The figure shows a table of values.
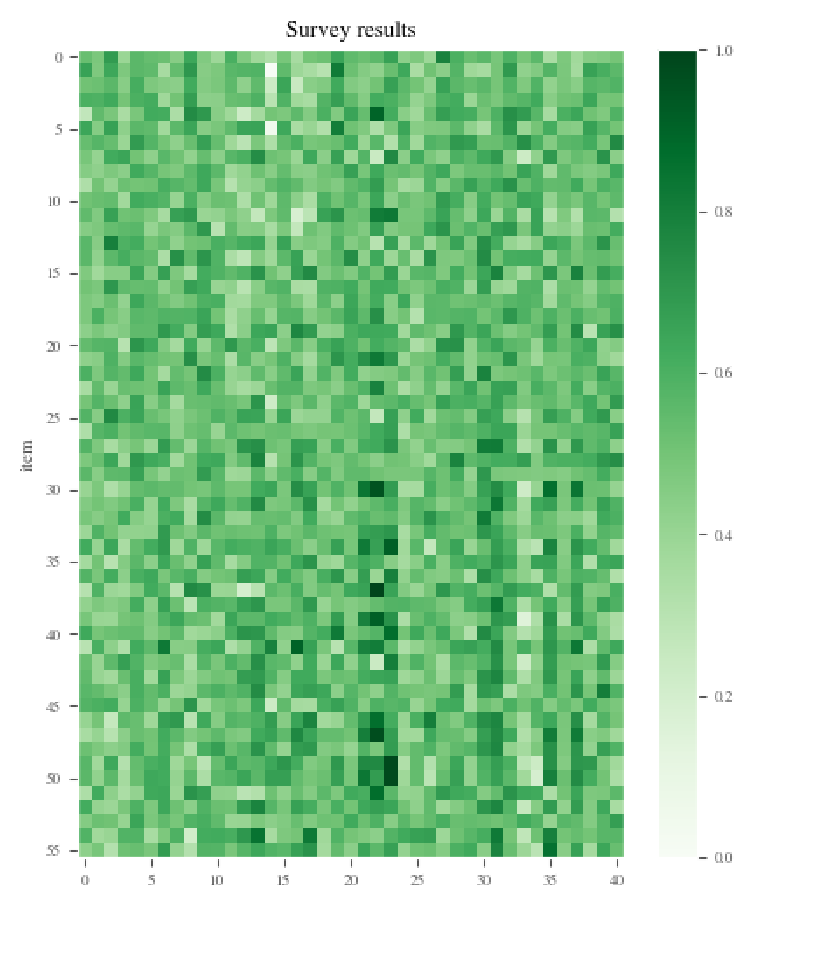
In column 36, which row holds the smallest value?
39
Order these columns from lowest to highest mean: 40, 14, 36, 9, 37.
14, 36, 40, 9, 37
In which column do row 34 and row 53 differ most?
23
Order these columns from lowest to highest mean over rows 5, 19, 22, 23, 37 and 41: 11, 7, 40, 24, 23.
11, 24, 7, 23, 40
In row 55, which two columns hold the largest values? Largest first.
35, 31
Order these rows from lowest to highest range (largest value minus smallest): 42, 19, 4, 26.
26, 19, 42, 4
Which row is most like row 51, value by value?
4
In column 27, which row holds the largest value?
0
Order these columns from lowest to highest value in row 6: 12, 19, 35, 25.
12, 25, 35, 19
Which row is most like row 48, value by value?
15
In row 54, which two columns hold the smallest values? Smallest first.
8, 33
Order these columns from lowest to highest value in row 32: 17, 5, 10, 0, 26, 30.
5, 0, 10, 17, 26, 30
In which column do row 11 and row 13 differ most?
22
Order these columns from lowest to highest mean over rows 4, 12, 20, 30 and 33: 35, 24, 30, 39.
24, 39, 35, 30
